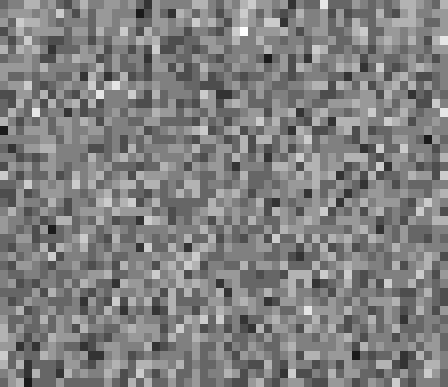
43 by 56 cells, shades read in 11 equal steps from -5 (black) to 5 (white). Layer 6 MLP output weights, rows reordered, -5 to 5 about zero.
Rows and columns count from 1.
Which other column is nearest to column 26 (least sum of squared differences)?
6
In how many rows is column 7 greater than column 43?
16
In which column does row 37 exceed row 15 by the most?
1
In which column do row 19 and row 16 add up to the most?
39
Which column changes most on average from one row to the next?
38
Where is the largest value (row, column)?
4, 31
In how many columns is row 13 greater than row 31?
22
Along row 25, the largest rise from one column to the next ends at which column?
19
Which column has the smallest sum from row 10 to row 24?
34
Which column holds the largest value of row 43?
50
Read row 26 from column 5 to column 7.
-2 1 -4
